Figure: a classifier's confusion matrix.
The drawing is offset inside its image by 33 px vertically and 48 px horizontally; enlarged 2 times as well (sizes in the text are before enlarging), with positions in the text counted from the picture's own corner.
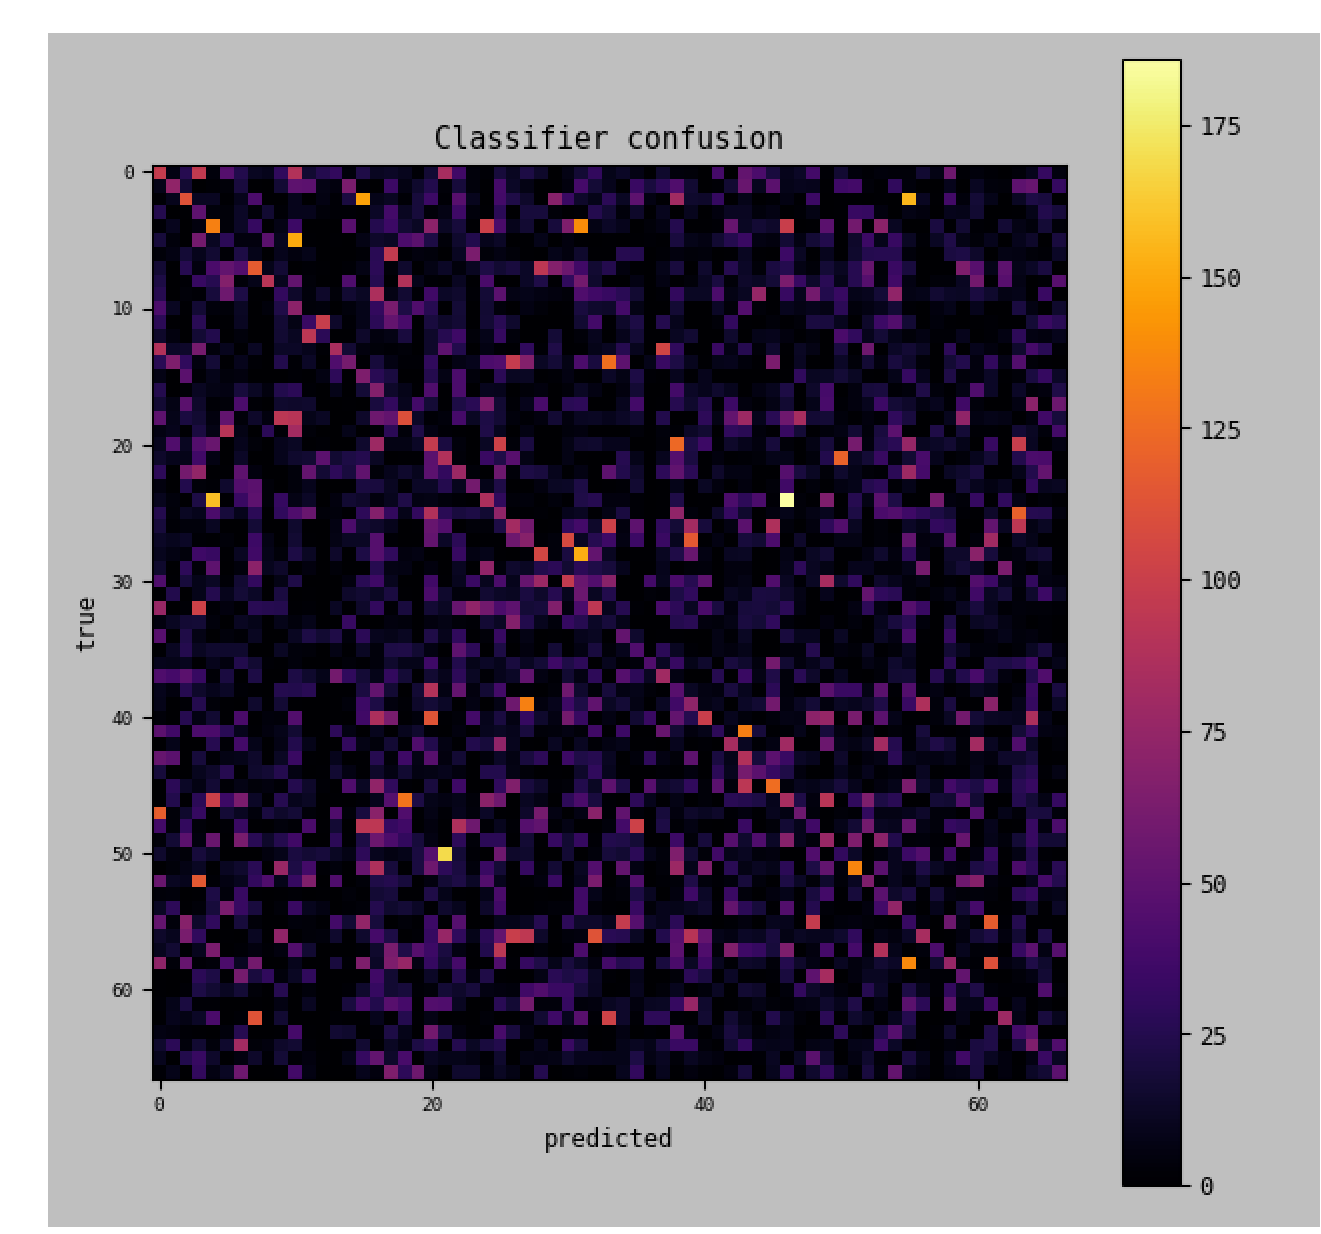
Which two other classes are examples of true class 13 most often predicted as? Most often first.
37, 0
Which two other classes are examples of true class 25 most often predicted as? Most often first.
63, 20
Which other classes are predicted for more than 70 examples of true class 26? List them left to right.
33, 39, 45, 63
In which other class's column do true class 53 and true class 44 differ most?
43
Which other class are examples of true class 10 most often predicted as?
17
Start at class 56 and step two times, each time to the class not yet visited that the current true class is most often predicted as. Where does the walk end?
3
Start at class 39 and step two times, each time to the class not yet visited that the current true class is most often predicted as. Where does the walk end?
30
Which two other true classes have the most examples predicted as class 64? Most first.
40, 17
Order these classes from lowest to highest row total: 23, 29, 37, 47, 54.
23, 29, 54, 47, 37
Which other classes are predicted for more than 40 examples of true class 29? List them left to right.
4, 7, 24, 56, 62
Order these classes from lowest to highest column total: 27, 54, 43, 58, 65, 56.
56, 65, 58, 54, 27, 43
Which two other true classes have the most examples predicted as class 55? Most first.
2, 58
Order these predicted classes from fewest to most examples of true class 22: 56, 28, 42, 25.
42, 28, 56, 25
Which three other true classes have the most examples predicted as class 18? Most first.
46, 8, 58
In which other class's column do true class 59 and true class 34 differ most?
49
